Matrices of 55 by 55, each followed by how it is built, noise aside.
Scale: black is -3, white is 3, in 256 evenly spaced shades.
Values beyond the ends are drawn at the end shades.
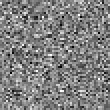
low rank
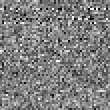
uneven rows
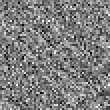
Toeplitz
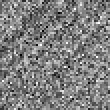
Hankel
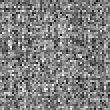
blocks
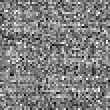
blocks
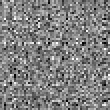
low rank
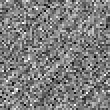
Hankel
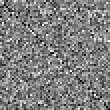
diagonal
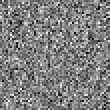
low rank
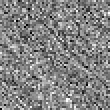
Toeplitz
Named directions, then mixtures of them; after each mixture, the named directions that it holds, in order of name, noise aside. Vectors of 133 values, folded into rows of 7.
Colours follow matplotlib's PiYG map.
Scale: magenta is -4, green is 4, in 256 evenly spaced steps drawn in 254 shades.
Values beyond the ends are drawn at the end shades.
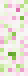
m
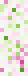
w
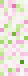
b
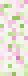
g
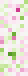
m.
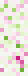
g, w.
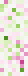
w.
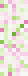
b, g.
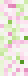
b, g.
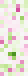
b, m.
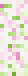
g.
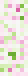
m.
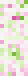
g, m.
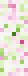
b, m.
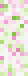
b, g.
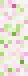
b.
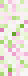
b, g.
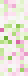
b, w.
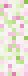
g.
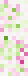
m, w.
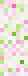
b.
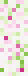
w.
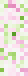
b, m.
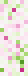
w.
